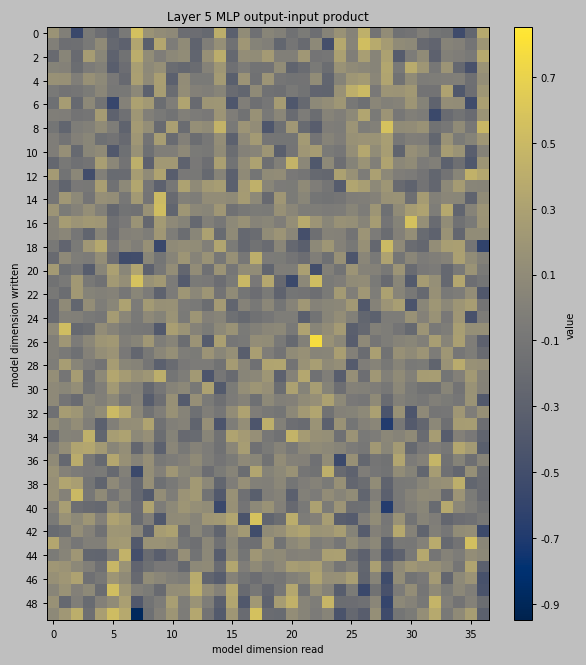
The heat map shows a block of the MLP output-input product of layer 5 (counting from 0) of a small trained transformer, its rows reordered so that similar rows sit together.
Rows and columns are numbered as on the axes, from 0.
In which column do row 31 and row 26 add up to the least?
36
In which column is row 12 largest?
35
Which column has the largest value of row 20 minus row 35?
7
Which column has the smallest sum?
28
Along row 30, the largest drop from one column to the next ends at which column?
14
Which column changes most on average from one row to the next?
9
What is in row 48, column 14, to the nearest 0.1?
-0.3
